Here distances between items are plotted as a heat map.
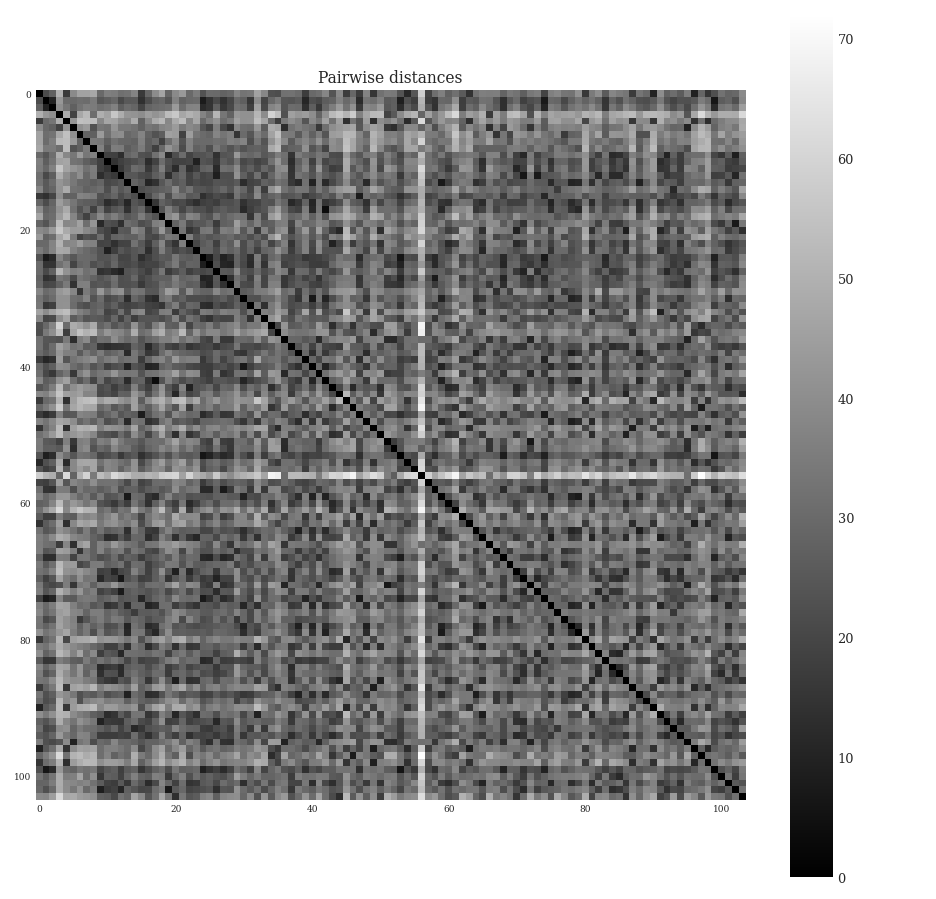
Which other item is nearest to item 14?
93
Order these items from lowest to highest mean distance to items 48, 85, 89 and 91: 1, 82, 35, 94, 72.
94, 1, 82, 72, 35
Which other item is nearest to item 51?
72
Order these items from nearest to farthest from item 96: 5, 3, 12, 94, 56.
94, 12, 5, 3, 56
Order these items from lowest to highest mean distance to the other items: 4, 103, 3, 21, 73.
73, 21, 103, 4, 3
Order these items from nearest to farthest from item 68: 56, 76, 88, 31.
31, 88, 76, 56
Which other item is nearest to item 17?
42
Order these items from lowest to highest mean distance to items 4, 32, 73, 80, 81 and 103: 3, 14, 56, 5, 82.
82, 14, 5, 3, 56
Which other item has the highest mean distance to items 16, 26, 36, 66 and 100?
56
